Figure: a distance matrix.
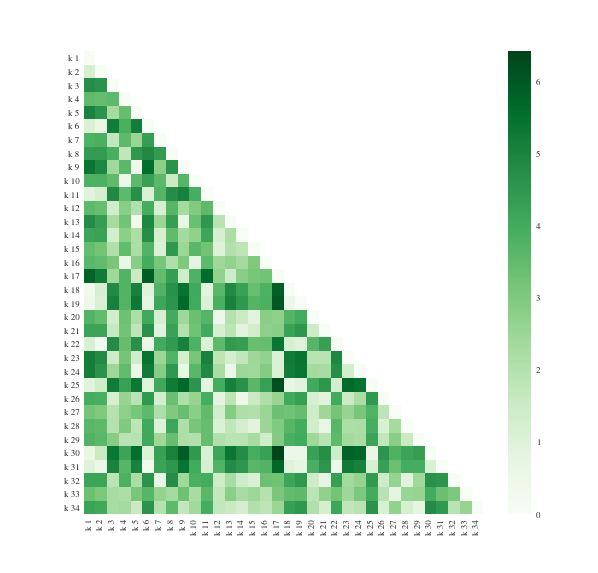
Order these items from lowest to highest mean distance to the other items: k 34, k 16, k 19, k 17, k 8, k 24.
k 34, k 16, k 24, k 19, k 17, k 8
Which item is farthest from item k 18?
k 17
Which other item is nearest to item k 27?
k 33
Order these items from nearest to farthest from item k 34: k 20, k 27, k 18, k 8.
k 20, k 27, k 8, k 18
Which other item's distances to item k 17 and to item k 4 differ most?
k 10
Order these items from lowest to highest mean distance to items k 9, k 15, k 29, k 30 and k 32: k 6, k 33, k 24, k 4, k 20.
k 20, k 24, k 33, k 4, k 6
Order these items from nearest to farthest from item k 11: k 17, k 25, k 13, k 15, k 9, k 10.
k 25, k 15, k 10, k 13, k 9, k 17
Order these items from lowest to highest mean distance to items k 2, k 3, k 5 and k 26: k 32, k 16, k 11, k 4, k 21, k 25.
k 21, k 32, k 16, k 4, k 11, k 25
